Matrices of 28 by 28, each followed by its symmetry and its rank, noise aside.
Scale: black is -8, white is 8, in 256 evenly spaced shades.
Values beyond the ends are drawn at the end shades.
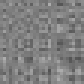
antisymmetric, rank two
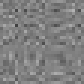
no symmetry, rank three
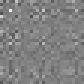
symmetric, rank three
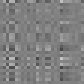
no symmetry, rank one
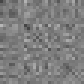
symmetric, rank three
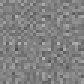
symmetric, rank three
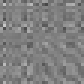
no symmetry, rank two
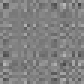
symmetric, rank two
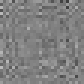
no symmetry, rank three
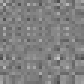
symmetric, rank two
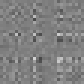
symmetric, rank two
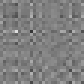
symmetric, rank one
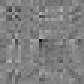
symmetric, rank two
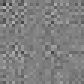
symmetric, rank two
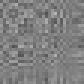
symmetric, rank two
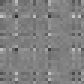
symmetric, rank one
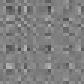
no symmetry, rank two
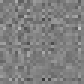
no symmetry, rank three
